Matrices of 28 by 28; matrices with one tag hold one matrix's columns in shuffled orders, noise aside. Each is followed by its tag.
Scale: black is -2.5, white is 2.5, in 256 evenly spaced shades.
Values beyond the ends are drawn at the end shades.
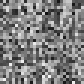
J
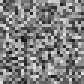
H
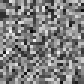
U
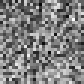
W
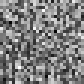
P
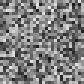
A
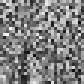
P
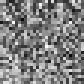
W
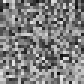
W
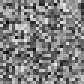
A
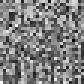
P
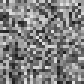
P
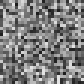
J
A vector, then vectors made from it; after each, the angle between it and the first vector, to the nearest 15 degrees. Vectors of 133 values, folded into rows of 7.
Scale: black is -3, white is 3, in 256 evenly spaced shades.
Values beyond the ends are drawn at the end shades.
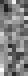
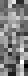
60 degrees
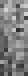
120 degrees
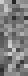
150 degrees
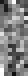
15 degrees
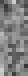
15 degrees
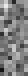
135 degrees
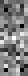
75 degrees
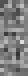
90 degrees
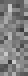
105 degrees
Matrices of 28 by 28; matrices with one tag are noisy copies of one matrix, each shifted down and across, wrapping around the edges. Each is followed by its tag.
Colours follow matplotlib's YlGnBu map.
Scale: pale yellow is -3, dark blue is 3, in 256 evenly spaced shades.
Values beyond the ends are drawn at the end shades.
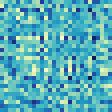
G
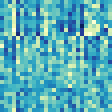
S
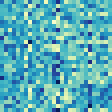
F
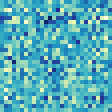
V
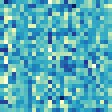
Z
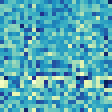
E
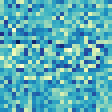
E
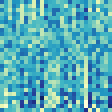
S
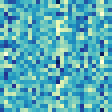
Z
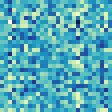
Z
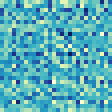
G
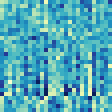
S
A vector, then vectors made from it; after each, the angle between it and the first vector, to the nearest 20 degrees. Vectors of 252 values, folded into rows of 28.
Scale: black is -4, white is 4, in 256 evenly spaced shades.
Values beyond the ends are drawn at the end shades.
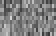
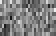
140 degrees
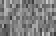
160 degrees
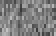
40 degrees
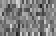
80 degrees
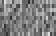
160 degrees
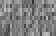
140 degrees
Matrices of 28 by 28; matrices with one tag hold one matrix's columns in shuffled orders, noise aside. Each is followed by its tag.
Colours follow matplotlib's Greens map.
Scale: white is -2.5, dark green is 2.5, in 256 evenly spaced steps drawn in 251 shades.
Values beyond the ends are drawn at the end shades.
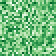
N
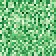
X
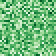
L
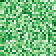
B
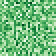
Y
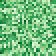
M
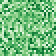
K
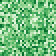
X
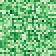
B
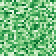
L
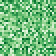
K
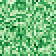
N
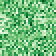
X
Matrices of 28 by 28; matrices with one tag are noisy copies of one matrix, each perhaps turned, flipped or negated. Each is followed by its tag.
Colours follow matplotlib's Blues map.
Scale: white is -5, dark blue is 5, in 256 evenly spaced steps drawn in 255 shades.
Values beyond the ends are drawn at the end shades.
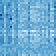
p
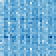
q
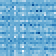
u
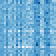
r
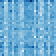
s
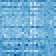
p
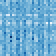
u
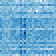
p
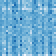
s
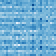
u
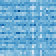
u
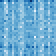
s
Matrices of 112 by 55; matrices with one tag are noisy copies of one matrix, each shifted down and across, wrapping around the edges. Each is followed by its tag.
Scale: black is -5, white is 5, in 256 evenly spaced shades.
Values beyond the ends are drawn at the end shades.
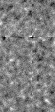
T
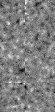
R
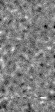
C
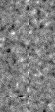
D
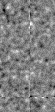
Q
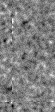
R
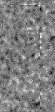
R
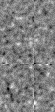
Q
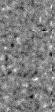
D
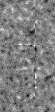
R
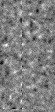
D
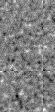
Q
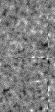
R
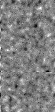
D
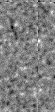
Q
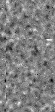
C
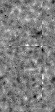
R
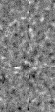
C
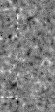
R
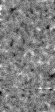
R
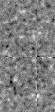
Q
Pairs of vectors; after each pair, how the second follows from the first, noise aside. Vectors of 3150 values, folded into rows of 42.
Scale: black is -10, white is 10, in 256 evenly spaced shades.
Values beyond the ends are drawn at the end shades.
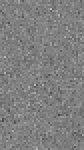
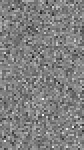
wrapped around, scaled up.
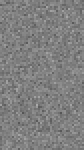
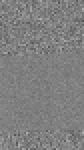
wrapped around, negated, partly zeroed.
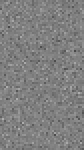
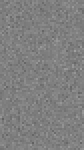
negated, shrunk.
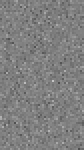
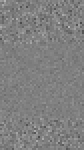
reversed, negated, partly zeroed.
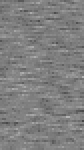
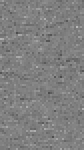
reversed, negated, partly zeroed.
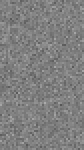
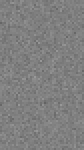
negated, shrunk.
